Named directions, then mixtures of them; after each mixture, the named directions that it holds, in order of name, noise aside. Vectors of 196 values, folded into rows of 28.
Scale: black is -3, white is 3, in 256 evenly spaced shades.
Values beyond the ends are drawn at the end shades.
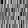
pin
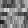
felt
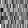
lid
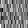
lid.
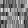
felt, lid, pin.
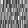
pin.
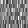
pin.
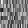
felt, lid, pin.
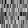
felt, lid, pin.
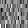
lid, pin.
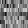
felt, lid, pin.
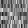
felt, lid, pin.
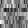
felt, lid.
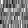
felt, lid, pin.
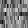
felt, lid, pin.
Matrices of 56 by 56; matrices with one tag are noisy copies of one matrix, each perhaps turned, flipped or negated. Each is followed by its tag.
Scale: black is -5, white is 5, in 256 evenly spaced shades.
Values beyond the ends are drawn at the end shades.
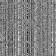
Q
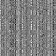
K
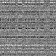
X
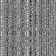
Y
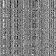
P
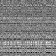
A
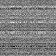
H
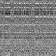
A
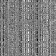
Q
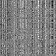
P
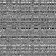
X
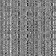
X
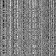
P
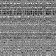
A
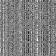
Q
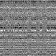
Y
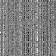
Q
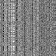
A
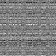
K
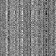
H
